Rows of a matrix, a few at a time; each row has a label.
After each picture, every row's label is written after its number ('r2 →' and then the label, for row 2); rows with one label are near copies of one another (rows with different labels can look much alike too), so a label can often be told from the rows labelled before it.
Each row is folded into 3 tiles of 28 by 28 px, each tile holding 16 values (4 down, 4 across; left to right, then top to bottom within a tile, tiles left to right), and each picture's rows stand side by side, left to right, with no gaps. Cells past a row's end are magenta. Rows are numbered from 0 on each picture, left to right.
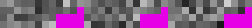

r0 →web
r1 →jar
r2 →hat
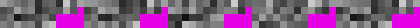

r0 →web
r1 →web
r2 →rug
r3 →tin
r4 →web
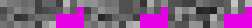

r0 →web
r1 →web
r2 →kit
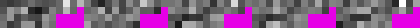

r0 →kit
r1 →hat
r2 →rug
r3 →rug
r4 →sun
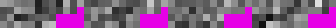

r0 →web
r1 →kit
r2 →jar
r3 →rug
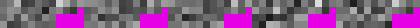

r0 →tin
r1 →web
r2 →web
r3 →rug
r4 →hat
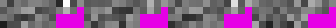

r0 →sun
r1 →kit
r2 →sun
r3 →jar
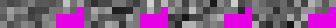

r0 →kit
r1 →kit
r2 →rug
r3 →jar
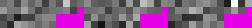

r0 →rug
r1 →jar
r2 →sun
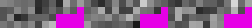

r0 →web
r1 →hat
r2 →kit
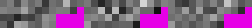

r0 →rug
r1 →hat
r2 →hat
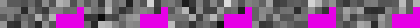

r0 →jar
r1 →rug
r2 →hat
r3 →tin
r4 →kit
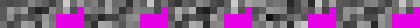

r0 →kit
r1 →rug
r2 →kit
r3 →web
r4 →kit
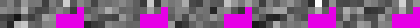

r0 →rug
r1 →sun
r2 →tin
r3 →sun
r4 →kit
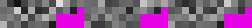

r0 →hat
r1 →tin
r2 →hat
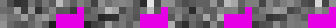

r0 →hat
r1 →sun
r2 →jar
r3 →sun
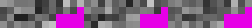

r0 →web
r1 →rug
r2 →web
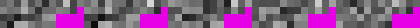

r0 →rug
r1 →rug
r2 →web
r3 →kit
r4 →hat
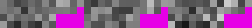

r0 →jar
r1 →kit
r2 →jar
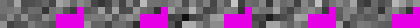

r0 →tin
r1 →hat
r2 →rug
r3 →rug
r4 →tin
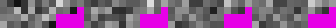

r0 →hat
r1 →kit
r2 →tin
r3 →tin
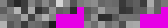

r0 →hat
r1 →web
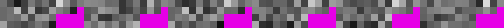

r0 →hat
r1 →web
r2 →hat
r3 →jar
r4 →jar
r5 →sun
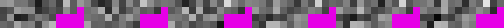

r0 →web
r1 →hat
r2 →hat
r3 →rug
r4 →rug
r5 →rug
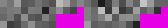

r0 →tin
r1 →hat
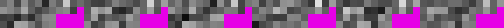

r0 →rug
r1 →kit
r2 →rug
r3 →sun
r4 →kit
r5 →kit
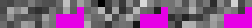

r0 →kit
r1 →hat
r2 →rug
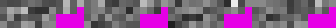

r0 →kit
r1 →tin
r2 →sun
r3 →web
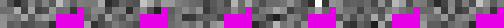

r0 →hat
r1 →tin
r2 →web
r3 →sun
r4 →jar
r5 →hat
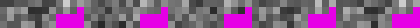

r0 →kit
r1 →jar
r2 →tin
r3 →kit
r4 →kit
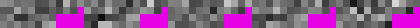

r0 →web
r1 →rug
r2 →tin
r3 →rug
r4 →hat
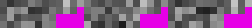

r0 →kit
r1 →jar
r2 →kit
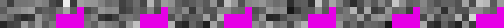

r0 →sun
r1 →web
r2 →jar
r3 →web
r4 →hat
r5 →jar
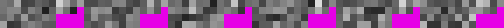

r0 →tin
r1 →kit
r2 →rug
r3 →sun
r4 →kit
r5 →jar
